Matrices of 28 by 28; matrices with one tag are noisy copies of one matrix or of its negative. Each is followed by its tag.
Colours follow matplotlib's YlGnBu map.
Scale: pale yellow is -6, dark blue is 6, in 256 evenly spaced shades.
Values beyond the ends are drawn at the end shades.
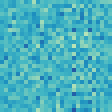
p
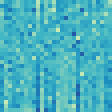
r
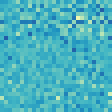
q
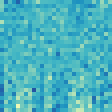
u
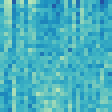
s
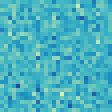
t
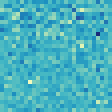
q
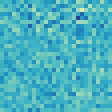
q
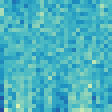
u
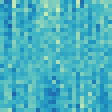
s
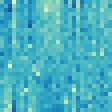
s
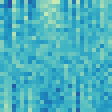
s
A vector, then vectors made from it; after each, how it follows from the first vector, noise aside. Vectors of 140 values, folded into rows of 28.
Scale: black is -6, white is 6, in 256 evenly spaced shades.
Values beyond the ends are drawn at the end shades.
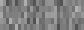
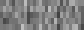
reversed, negated.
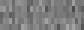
reversed, negated, partly zeroed.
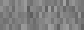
reversed, negated, shrunk.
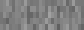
reversed, negated, shrunk.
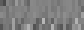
wrapped around, partly zeroed.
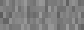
reversed, negated, shrunk.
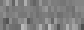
reversed, negated, partly zeroed.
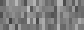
negated.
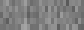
reversed, negated, shrunk.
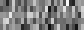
reversed, scaled up.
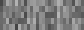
negated.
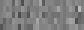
wrapped around, partly zeroed.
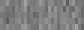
reversed, negated, shrunk.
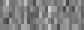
reversed, negated.
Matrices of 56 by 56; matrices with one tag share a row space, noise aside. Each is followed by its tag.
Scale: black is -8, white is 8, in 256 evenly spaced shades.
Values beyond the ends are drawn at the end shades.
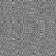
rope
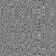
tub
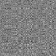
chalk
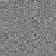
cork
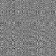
rope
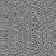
cork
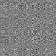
cork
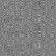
tub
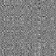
tub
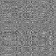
chalk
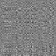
chalk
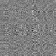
cork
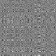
tub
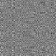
rope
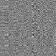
cork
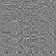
chalk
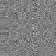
cork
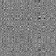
tub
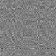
rope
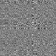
cork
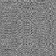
chalk
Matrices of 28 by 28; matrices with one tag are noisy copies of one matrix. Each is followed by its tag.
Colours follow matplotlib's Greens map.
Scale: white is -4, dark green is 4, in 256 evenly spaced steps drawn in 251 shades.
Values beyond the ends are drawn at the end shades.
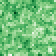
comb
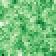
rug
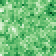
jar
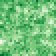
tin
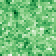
comb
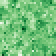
rug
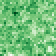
comb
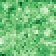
tin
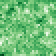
tin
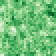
jar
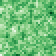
jar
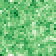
comb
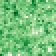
comb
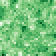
rug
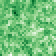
comb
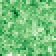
comb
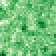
rug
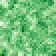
rug
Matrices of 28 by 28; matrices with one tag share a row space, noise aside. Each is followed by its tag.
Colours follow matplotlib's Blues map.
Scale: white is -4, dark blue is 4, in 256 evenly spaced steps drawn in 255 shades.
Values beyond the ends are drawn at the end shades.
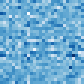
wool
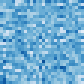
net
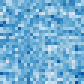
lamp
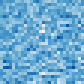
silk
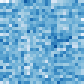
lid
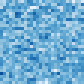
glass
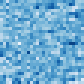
lamp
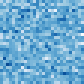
lid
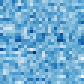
net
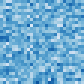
lamp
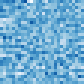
net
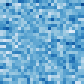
lamp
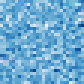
wool
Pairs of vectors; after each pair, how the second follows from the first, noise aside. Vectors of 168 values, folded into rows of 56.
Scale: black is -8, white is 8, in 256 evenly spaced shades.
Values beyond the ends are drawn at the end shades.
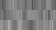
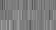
partly zeroed.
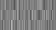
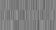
reversed, negated, shrunk.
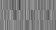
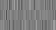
wrapped around, negated, partly zeroed.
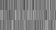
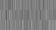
reversed, negated, shrunk.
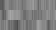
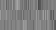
reversed, partly zeroed.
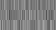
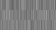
reversed, negated, shrunk.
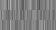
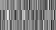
wrapped around, negated, scaled up.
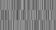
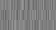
shrunk.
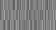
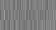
shrunk.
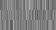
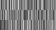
wrapped around, negated, scaled up.
